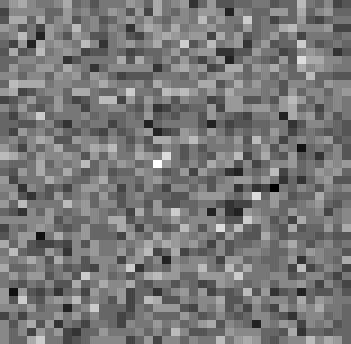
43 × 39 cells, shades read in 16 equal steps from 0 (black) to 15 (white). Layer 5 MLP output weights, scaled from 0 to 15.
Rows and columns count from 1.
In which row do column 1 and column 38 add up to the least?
7
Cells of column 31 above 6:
22
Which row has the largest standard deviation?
6
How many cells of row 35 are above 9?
4
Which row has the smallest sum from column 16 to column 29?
16
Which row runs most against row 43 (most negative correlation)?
30
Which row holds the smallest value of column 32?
15
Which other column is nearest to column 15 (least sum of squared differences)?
26
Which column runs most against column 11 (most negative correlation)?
31
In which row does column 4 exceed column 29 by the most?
41
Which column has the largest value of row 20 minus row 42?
19
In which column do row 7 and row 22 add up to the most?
5
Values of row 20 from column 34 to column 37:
5 6 3 7
